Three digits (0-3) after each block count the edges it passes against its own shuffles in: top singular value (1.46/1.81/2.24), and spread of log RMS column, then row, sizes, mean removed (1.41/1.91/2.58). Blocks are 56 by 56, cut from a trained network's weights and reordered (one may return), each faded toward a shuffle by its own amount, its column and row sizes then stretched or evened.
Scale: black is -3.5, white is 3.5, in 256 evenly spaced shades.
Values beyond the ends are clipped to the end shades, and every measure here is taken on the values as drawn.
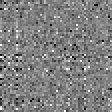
2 1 2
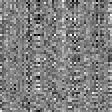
3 3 1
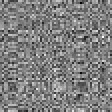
3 2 2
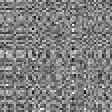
3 2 1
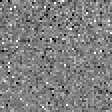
0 0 1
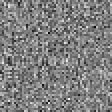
2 1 0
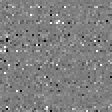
0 1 2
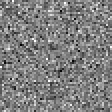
1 0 0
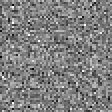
2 1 0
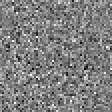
0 1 0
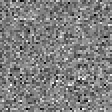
1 0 1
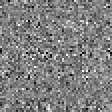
0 1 2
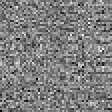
2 1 0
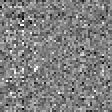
1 2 0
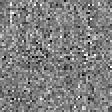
0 1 1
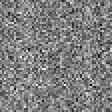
2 0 0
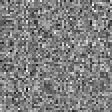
2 0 0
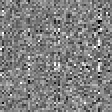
2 2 0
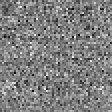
1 0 2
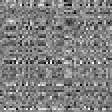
3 1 3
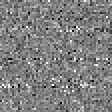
0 0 2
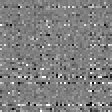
2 1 3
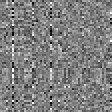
3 2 0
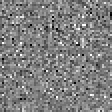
0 1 1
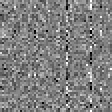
2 2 0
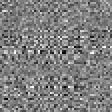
3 0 3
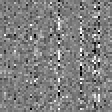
2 3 0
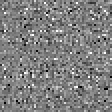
0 1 2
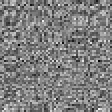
3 0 1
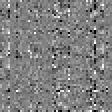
2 3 2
